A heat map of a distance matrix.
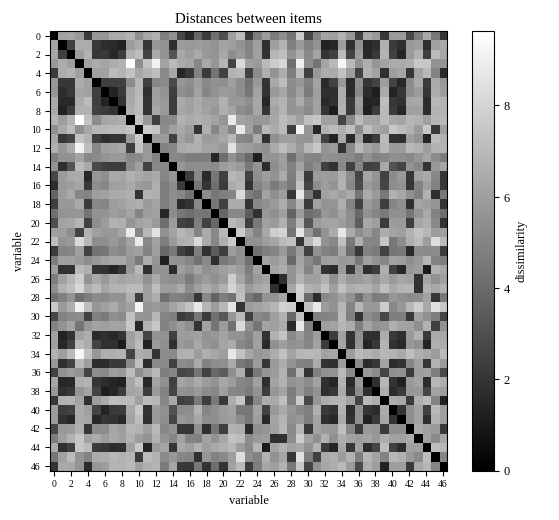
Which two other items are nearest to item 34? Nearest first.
12, 9
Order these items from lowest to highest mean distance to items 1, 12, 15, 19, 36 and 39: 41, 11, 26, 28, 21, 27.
28, 41, 11, 26, 21, 27
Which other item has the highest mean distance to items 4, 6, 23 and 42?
34
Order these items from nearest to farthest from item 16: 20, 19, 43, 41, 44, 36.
20, 36, 19, 43, 41, 44
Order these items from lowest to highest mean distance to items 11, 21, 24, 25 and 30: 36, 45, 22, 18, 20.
36, 18, 20, 45, 22
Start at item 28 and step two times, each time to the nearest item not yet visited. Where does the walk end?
10
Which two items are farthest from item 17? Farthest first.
29, 22
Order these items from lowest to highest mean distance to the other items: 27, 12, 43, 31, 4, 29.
4, 31, 43, 12, 27, 29
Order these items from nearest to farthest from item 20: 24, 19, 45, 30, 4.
4, 30, 19, 24, 45
